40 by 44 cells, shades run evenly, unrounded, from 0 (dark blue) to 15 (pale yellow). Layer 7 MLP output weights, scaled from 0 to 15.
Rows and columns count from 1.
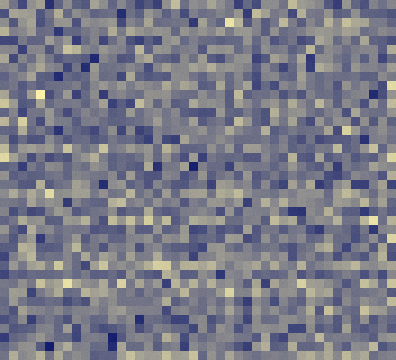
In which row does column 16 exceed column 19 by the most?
32
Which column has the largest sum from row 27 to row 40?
26
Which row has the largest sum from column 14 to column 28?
30
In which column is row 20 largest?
44
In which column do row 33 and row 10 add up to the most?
21
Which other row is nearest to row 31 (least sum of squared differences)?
20
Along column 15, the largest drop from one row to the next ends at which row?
5
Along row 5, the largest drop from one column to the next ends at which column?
9
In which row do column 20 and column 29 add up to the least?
7
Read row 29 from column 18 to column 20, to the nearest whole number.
10 6 6
